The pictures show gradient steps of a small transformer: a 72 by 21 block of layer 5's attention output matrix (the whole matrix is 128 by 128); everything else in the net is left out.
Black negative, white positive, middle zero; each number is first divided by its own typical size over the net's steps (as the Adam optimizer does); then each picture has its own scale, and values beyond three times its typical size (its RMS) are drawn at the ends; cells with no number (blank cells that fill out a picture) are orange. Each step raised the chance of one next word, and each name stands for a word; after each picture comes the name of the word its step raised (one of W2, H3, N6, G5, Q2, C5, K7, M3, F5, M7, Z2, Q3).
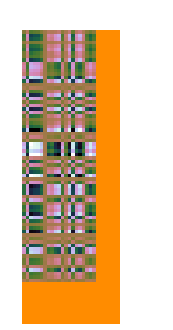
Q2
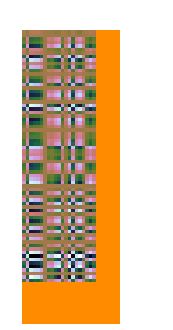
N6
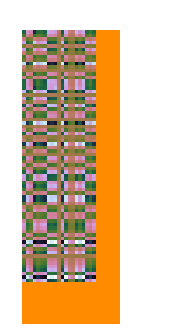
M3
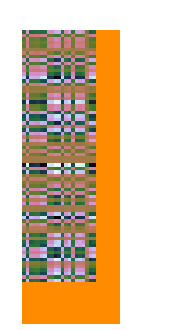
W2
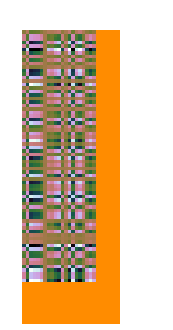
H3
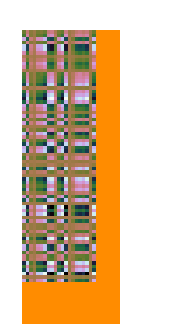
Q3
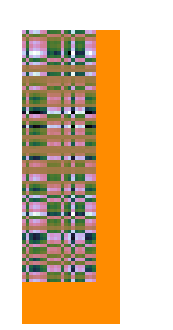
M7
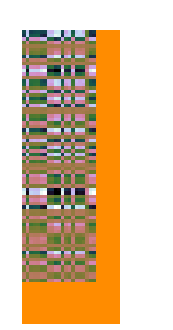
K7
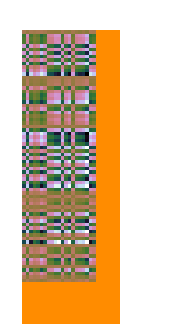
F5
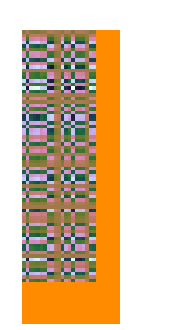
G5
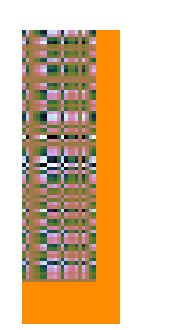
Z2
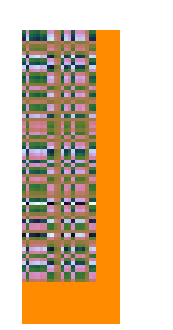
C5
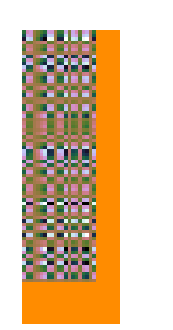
C5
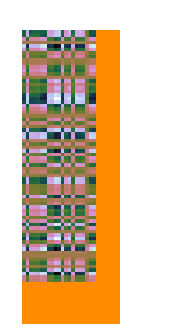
Q3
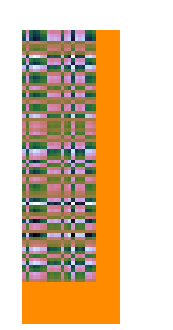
C5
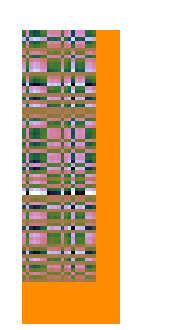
K7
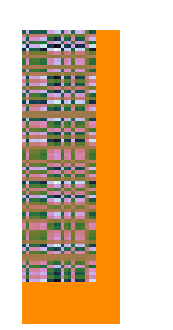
H3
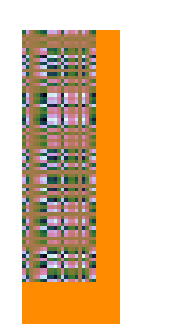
N6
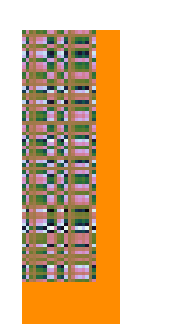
Z2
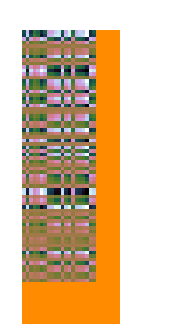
K7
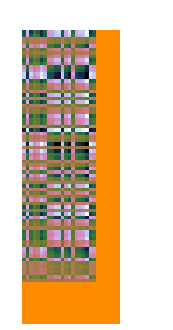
Q2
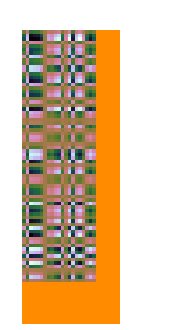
C5
